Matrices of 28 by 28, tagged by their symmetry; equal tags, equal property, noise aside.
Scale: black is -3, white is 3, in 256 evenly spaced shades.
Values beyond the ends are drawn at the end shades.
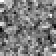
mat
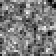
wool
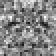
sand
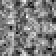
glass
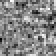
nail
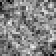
wool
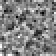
wool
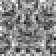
sand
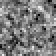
wool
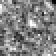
wool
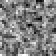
nail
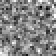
wool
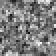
mat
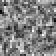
nail
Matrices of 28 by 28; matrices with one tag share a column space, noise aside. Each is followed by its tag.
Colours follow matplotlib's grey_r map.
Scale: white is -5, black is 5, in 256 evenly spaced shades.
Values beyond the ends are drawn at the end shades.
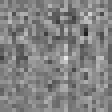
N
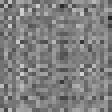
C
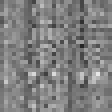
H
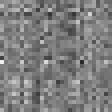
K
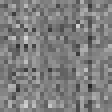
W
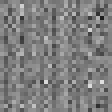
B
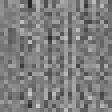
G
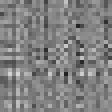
H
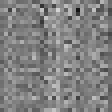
C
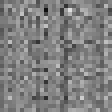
C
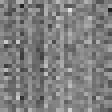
C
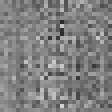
G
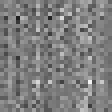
B
